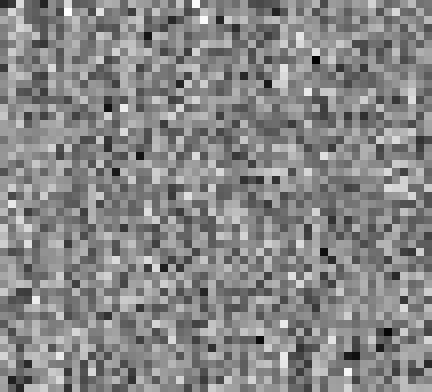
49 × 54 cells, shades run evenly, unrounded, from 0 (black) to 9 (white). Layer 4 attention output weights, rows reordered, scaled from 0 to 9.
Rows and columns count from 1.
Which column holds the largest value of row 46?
36
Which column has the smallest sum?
41
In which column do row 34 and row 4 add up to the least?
21
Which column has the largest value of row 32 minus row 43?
33
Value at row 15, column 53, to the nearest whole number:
3
